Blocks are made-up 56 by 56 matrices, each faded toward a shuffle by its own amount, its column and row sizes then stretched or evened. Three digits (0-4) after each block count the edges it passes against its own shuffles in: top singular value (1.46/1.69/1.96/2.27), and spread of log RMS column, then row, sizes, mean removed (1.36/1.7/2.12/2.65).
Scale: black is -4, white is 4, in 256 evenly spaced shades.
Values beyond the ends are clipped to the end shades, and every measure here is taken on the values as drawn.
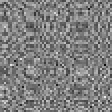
4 1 1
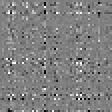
3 3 4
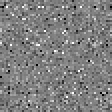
0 0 2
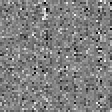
0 4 1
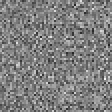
3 2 0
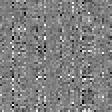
4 4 1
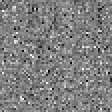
1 1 1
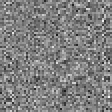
3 3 0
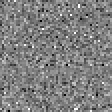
0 0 2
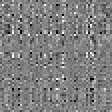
4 4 3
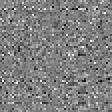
3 0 3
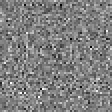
1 0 2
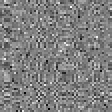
4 1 0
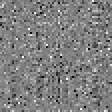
2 0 0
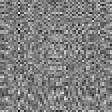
4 3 2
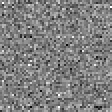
2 1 1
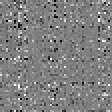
0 4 3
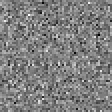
1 0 2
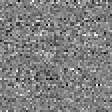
1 0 3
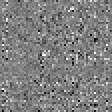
0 3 2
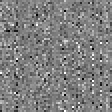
0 4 1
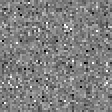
0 2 1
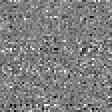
2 1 3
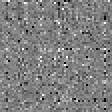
2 2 2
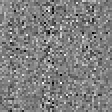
0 3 0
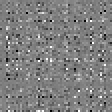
0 4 4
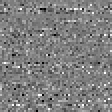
0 0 4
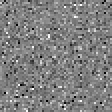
2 1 1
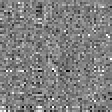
3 1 3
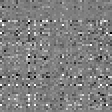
3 3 4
